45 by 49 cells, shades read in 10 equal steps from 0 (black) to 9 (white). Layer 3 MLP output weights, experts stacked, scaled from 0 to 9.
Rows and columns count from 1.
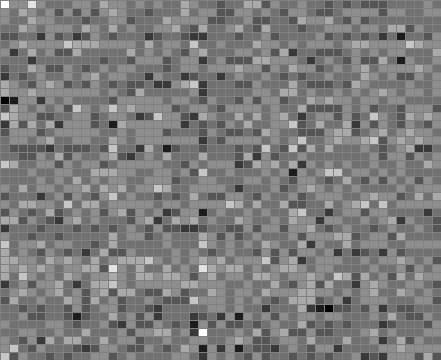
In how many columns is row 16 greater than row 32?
24
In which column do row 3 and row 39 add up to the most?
34
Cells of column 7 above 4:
16
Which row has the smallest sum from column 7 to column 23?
5
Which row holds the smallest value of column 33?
22
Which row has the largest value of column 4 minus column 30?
1
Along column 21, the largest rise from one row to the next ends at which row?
11
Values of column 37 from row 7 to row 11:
3 5 4 5 3
